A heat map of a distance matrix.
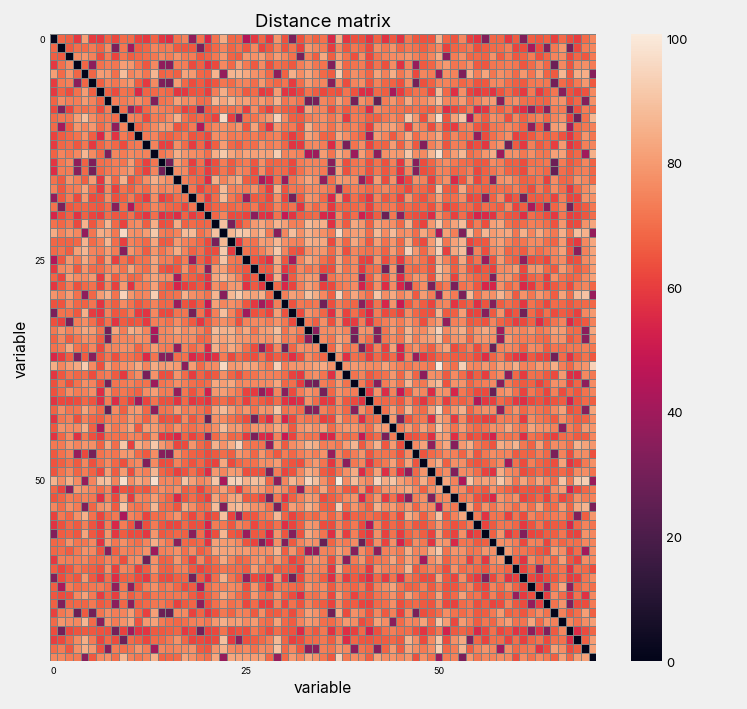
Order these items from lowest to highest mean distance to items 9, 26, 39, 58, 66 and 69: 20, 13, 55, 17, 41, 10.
13, 20, 41, 55, 17, 10
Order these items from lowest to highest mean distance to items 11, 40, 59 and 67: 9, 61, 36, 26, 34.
61, 36, 9, 26, 34
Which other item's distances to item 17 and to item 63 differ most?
37
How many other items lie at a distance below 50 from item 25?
5
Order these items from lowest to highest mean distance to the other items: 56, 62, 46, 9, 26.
56, 62, 26, 9, 46
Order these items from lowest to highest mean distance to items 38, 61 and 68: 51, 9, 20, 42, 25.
9, 25, 20, 51, 42
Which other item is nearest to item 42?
7
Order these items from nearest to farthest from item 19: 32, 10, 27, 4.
10, 32, 27, 4
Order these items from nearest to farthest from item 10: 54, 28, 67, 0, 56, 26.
67, 28, 56, 0, 54, 26
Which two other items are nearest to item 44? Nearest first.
66, 6
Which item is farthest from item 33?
50
